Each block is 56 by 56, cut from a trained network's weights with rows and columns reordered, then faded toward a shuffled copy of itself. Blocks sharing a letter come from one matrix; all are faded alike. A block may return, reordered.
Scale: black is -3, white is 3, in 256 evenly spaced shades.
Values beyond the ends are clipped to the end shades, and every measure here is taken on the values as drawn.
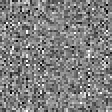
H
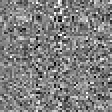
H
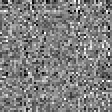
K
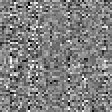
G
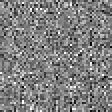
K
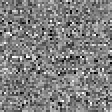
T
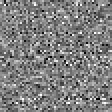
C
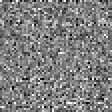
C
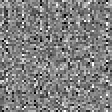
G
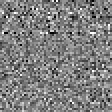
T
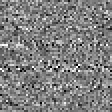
T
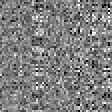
G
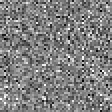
K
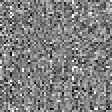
H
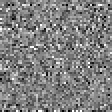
T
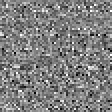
C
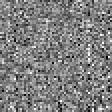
K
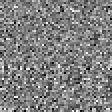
C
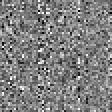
G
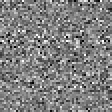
C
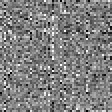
G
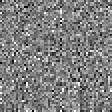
H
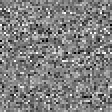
C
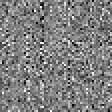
G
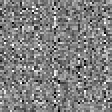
G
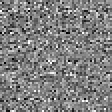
C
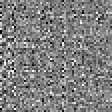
G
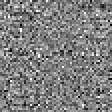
K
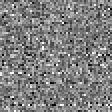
T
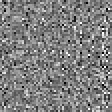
H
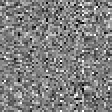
H
